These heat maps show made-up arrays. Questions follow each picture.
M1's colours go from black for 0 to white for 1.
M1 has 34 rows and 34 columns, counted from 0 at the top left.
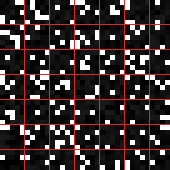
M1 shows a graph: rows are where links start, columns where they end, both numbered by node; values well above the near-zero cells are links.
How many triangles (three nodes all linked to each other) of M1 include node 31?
4
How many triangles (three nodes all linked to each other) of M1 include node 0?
7
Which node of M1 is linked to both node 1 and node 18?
node 22
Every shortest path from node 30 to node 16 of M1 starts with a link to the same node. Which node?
node 15
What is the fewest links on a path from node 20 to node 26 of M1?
3
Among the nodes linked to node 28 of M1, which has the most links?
node 14
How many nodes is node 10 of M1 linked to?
4
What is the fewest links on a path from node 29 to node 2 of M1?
2
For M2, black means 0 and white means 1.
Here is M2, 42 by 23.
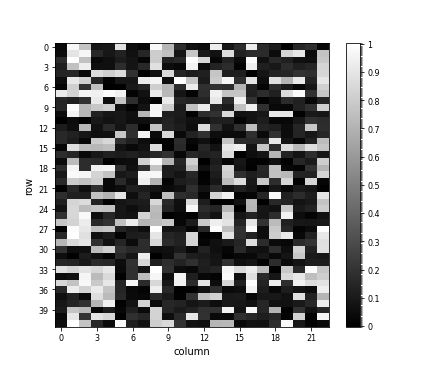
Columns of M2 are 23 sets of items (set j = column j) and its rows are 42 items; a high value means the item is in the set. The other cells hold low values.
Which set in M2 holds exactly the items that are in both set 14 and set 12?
6
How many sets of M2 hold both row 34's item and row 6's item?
3
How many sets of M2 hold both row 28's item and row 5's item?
8
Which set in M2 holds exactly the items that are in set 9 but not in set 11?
5
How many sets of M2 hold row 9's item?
11
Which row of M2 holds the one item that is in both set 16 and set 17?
33
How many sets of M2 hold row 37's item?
6
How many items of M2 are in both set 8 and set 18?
9
